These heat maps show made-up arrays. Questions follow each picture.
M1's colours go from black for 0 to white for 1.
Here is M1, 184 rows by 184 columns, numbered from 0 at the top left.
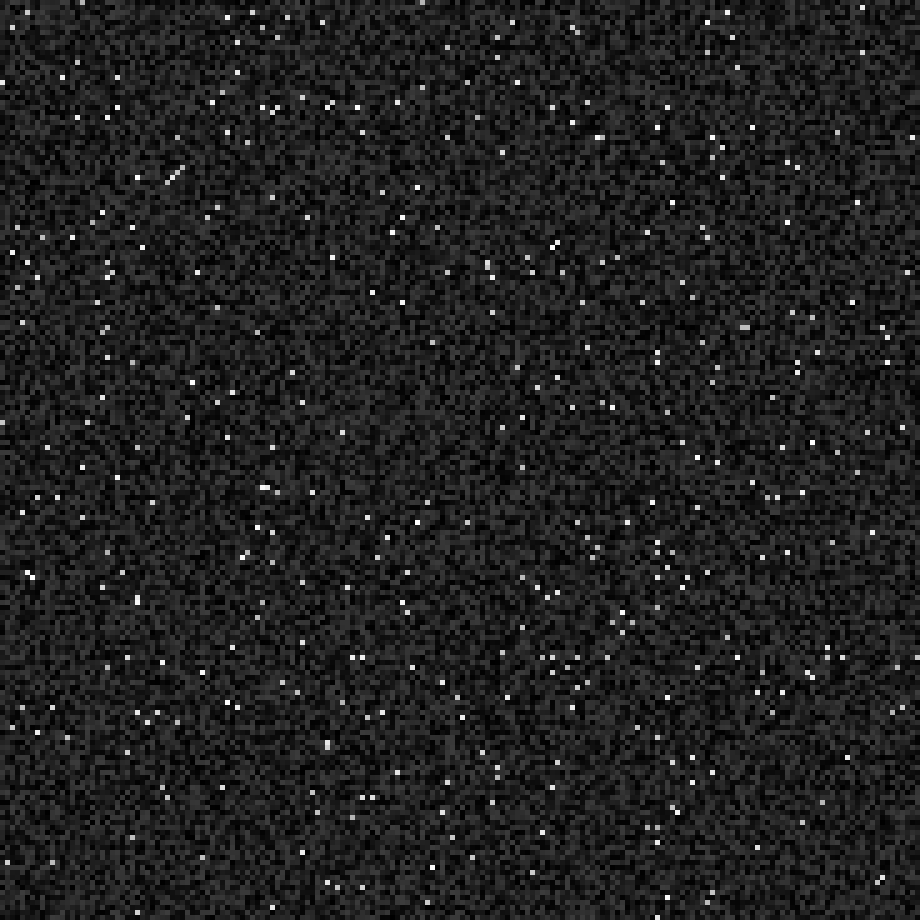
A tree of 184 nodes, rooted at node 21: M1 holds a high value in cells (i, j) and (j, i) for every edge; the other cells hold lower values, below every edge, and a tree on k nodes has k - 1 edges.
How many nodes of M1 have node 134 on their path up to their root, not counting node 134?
9
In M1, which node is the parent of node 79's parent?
142
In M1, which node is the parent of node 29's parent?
35
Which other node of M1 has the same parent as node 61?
41
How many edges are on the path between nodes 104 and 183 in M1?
3
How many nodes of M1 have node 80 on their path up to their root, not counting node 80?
8
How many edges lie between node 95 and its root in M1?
2
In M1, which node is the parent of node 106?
54
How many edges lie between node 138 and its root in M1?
6
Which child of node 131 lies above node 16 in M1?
115
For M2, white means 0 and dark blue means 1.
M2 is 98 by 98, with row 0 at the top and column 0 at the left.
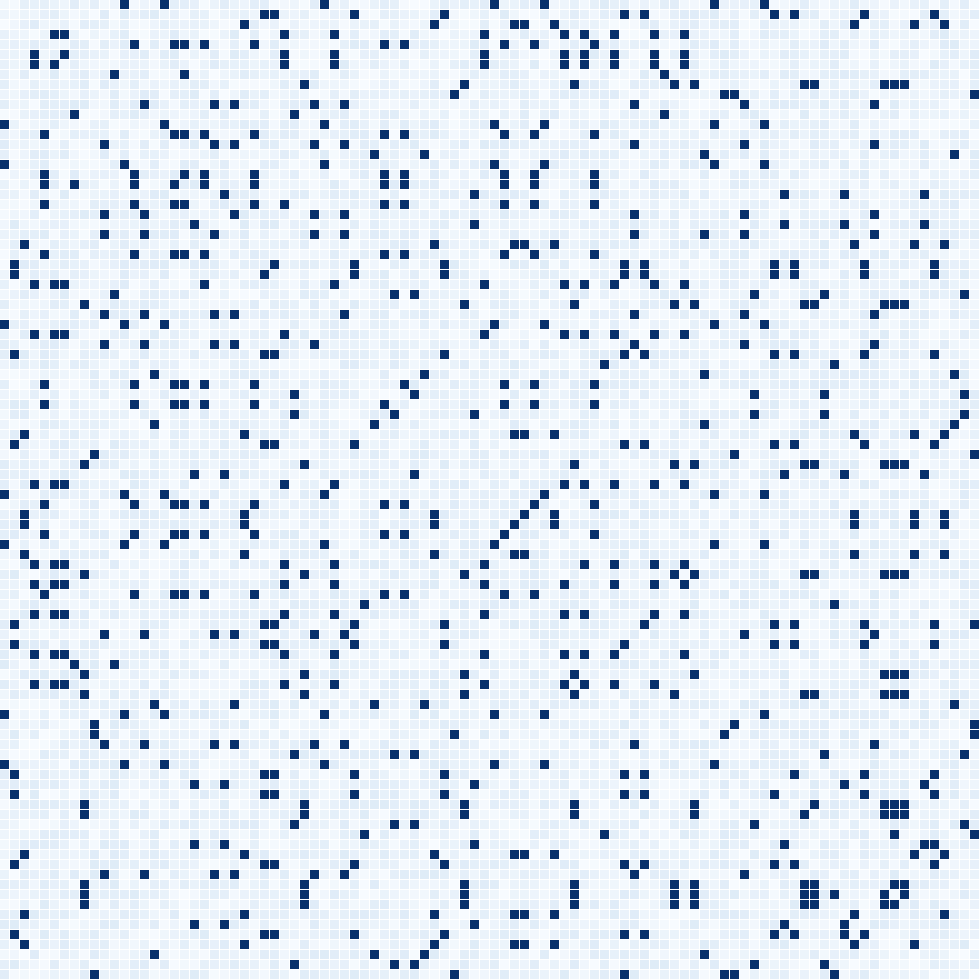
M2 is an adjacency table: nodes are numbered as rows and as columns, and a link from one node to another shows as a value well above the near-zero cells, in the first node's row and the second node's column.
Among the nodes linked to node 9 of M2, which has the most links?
node 97
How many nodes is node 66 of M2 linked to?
2
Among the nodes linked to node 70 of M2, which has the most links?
node 23
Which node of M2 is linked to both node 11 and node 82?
node 29
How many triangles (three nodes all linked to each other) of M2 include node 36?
1
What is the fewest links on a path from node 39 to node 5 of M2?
7
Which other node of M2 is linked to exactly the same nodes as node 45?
node 72
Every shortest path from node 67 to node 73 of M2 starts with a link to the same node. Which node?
node 89
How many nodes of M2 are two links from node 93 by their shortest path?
6
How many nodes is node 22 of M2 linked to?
5
